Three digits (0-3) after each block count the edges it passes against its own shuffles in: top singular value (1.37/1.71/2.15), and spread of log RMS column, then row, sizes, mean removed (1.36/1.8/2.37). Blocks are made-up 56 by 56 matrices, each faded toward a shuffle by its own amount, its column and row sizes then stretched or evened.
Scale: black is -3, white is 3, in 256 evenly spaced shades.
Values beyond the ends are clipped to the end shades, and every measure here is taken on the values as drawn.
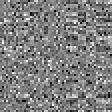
3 0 1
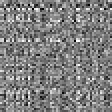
3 1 3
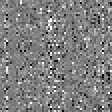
1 3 0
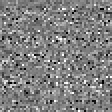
0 0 3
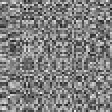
3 0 2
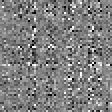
2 3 2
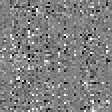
1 3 2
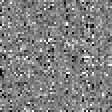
1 3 2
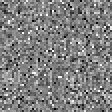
2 0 0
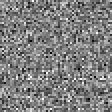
2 0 1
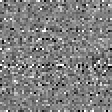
1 0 3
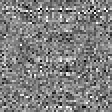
2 1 2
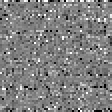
1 0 3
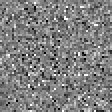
0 1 1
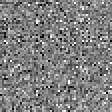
1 1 1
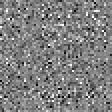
2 2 1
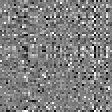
3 2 2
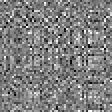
3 1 1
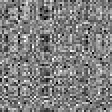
3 2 1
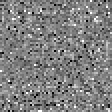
1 0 1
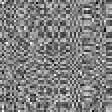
3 0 0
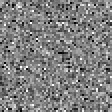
1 0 1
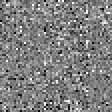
0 2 1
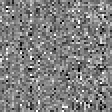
1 3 0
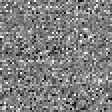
1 0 2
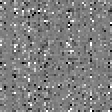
0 3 2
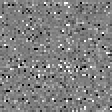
1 0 2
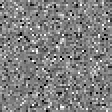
0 0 1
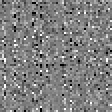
0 3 1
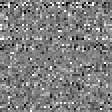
2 0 3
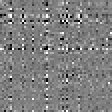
3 3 3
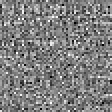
2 0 2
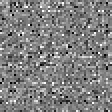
1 0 3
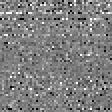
0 0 3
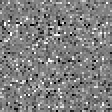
0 0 2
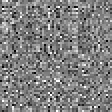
3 2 1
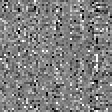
2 3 0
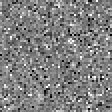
0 1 0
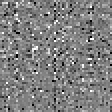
2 2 1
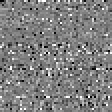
1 0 3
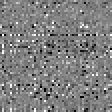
2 2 3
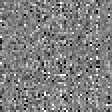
1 3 1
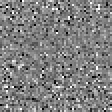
0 1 2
